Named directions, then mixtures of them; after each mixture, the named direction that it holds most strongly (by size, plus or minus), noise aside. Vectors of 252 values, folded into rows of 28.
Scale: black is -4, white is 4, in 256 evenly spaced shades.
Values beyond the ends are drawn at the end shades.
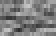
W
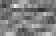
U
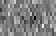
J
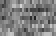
U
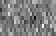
J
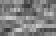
W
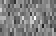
J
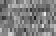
J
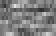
U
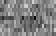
J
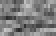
W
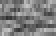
W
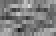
W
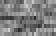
W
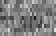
J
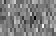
J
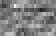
U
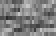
W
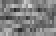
W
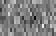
J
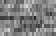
W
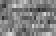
U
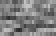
W
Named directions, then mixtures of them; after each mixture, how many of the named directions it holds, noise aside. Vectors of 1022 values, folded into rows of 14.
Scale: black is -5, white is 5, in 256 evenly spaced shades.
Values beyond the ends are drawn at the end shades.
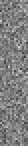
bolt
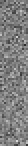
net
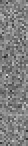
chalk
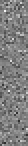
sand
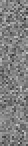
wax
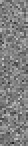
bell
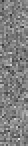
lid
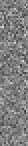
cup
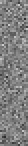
three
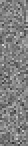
two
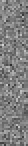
two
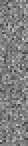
two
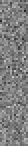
one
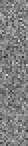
one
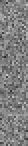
one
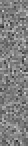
two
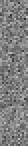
two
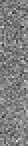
three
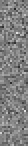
two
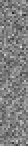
three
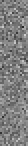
two
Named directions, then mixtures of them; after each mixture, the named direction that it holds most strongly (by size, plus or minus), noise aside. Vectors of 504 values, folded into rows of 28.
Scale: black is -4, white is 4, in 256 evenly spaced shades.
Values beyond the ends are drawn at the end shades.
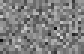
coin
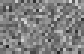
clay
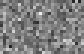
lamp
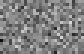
coin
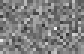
coin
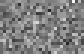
lamp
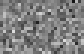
lamp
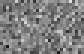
clay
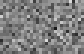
coin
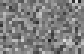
lamp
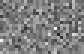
coin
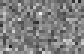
lamp
